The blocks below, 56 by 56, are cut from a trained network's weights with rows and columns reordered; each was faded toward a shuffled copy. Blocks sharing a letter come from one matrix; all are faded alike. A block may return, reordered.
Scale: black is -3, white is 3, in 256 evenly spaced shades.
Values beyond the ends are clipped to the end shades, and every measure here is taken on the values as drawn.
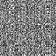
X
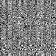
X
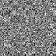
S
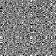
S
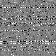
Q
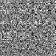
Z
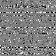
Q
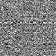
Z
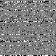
Q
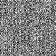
X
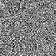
S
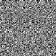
S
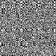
S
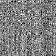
X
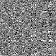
Z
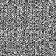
X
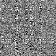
Z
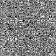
Z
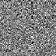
S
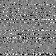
Q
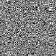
S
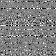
Q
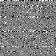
Q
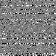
Q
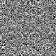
S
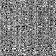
X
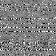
Q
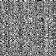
X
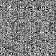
X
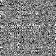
Z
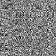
S
